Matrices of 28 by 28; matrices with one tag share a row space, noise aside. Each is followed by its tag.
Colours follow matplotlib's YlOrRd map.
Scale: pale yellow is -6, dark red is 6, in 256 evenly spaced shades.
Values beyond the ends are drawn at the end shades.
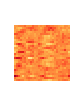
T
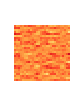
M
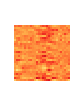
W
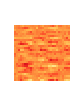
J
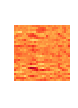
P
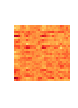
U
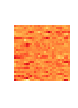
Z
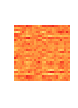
U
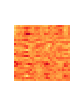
Z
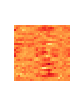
W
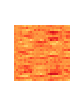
J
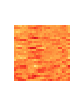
P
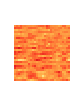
P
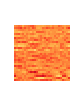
P
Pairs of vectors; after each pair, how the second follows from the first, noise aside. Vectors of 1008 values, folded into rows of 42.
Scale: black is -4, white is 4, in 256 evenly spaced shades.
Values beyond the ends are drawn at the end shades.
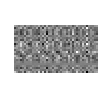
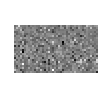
wrapped around, partly zeroed.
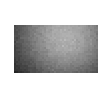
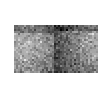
wrapped around.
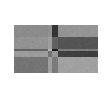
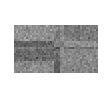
reversed, shrunk.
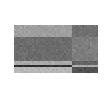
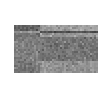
reversed, shrunk.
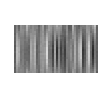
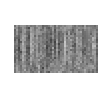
reversed, shrunk.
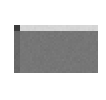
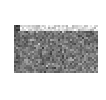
copied.
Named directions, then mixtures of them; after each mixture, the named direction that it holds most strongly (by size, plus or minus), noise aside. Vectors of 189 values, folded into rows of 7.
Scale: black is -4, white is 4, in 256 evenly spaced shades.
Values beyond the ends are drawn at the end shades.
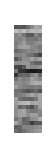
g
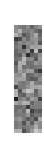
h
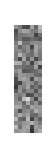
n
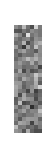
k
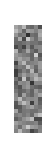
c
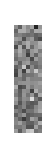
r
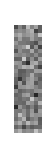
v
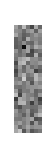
c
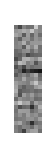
g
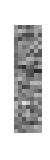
g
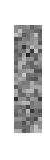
h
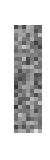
v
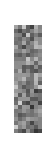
k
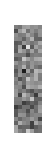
r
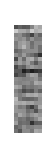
g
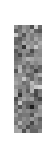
k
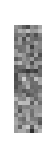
n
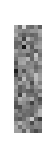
c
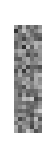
r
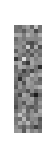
v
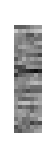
g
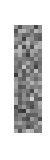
r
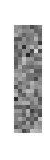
h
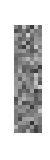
k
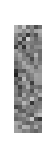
c
